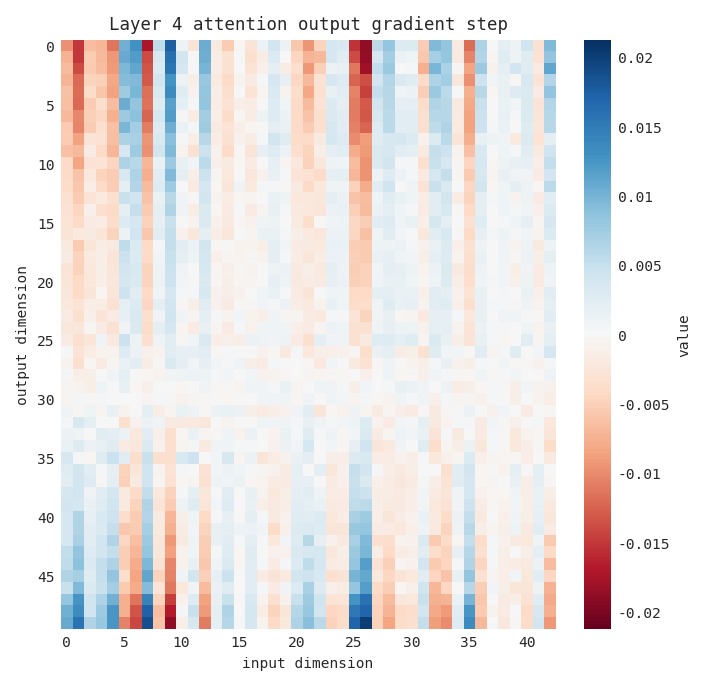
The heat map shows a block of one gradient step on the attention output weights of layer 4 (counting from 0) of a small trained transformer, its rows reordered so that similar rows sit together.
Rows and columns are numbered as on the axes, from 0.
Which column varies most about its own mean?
26
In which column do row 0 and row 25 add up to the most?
9
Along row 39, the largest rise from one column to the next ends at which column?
7
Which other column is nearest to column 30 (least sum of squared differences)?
29
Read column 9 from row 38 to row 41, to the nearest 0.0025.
-0.005 -0.005 -0.0075 -0.0075
